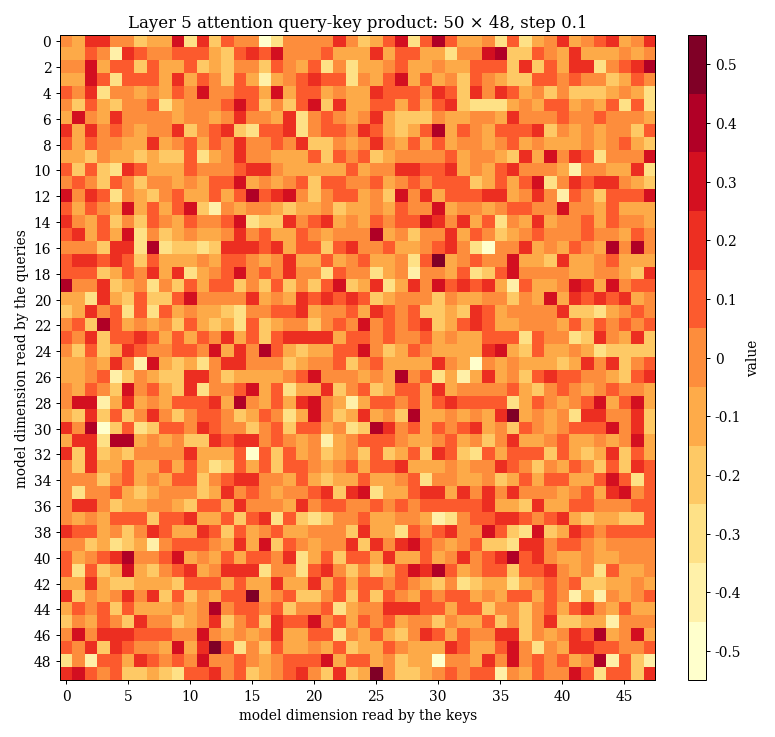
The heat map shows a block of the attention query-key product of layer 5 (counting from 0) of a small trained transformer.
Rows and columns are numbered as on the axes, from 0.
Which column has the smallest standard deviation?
8
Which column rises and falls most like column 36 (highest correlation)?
4
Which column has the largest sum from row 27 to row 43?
2
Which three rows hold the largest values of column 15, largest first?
43, 12, 27
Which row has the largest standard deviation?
16
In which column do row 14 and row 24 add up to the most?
14
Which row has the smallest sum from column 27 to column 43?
42
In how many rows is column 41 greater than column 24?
23
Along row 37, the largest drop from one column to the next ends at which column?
17
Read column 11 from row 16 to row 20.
-0.3 0 -0.1 -0.1 0
